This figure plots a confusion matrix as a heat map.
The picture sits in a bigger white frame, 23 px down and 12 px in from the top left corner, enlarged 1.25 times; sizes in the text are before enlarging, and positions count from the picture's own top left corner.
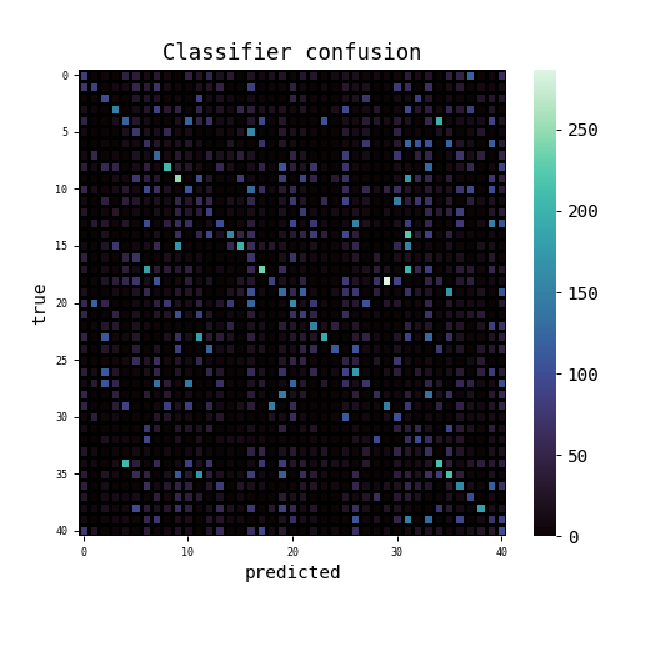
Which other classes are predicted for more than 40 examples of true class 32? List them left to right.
6, 28, 31, 33
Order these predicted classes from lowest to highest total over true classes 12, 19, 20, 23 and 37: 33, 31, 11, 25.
25, 31, 33, 11
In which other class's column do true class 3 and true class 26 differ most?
2
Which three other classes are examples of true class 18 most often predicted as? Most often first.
29, 7, 30
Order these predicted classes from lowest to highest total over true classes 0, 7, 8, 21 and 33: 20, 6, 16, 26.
26, 6, 16, 20
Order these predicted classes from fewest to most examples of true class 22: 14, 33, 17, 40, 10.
10, 17, 33, 14, 40
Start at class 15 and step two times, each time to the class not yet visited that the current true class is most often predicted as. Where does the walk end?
31
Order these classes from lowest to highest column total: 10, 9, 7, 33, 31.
10, 7, 9, 33, 31
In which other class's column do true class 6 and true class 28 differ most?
19
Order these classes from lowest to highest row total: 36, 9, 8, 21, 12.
12, 21, 36, 8, 9
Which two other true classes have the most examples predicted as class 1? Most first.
20, 7
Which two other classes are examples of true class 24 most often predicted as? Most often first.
12, 26
